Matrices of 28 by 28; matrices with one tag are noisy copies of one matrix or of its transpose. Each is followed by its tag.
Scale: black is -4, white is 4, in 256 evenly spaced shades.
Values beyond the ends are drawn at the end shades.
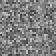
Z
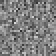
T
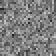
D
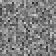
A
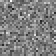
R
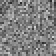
D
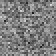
A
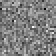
A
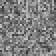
D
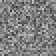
R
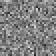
R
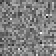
T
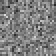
D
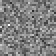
R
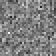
D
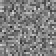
R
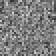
D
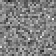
A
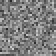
D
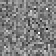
A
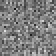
T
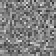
Z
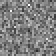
Z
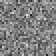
R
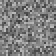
Z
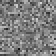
D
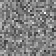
Z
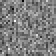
A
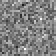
Z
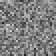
R
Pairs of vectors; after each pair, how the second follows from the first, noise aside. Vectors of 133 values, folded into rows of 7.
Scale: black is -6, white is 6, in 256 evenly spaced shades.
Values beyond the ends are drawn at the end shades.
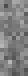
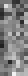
negated, scaled up.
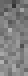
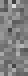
sign-scrambled.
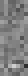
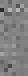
reversed, partly zeroed.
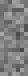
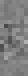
reversed, partly zeroed.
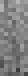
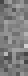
wrapped around, negated.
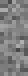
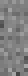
reversed, partly zeroed.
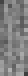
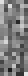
negated, scaled up.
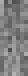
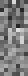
wrapped around, negated, scaled up.
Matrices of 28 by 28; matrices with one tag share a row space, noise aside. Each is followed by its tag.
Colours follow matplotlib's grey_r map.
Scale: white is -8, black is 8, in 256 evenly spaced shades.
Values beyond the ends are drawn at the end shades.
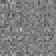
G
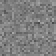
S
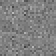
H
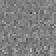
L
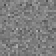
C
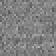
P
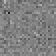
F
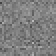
S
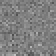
H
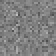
C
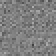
S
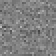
S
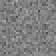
C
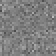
S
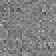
F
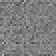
G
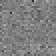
S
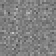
C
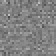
F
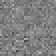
H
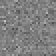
C
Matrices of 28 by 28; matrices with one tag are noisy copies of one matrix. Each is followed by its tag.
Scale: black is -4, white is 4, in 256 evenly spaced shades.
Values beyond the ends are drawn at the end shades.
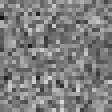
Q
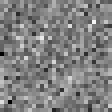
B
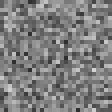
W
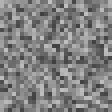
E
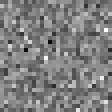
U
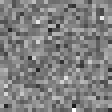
B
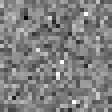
U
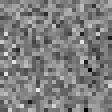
Q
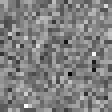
B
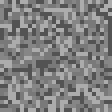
Q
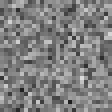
U
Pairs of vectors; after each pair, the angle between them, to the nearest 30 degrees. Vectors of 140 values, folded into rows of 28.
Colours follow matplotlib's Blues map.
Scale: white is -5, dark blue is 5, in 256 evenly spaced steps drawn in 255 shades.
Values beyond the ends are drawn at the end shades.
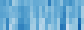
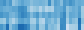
30 degrees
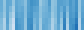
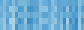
30 degrees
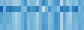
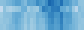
120 degrees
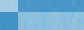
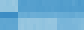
30 degrees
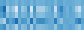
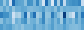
90 degrees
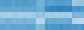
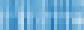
60 degrees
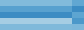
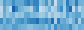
120 degrees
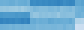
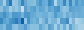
60 degrees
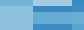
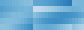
120 degrees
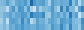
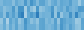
60 degrees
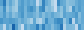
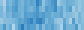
150 degrees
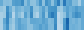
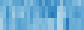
30 degrees
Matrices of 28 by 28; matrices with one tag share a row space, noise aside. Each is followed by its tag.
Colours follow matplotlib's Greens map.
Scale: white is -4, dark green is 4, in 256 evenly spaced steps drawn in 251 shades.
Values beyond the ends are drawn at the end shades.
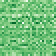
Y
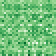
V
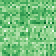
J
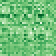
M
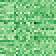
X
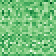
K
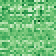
M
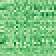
X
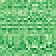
V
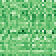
Y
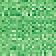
Y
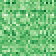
J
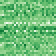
X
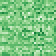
M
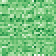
M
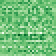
V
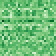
K
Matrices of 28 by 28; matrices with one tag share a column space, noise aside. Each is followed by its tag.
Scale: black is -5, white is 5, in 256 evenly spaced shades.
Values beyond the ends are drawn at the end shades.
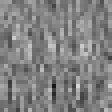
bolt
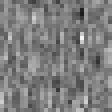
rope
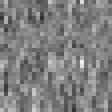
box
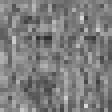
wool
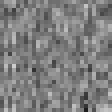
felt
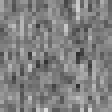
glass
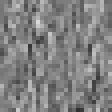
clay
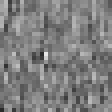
glass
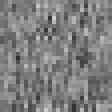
wool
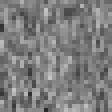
felt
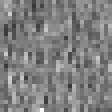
glass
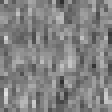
rope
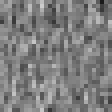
clay
